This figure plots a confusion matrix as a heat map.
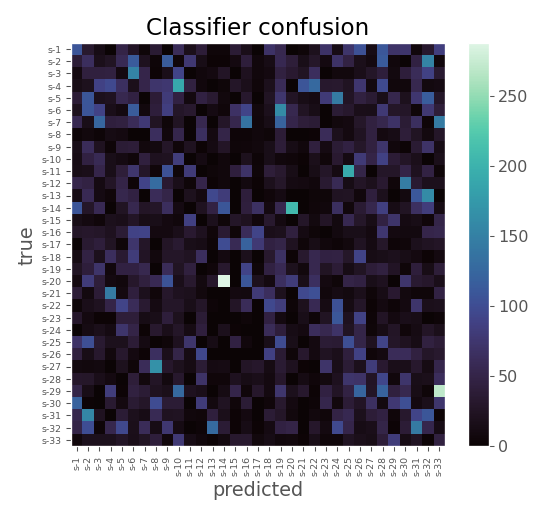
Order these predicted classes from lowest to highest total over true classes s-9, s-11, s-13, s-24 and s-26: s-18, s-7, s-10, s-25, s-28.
s-7, s-10, s-28, s-18, s-25
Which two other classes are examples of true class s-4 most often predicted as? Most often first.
s-10, s-22
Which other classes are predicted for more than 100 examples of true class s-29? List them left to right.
s-10, s-26, s-28, s-33
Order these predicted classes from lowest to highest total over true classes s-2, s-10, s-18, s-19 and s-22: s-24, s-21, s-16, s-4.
s-21, s-4, s-16, s-24
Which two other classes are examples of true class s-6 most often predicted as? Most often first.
s-19, s-2
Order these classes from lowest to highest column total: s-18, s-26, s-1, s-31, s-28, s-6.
s-18, s-1, s-31, s-26, s-6, s-28
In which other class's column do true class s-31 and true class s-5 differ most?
s-24
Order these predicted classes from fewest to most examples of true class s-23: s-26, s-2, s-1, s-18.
s-2, s-1, s-18, s-26
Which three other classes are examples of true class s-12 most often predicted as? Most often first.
s-30, s-8, s-7
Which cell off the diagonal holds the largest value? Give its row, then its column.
s-20, s-14
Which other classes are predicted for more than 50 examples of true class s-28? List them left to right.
s-12, s-25, s-26, s-30, s-33
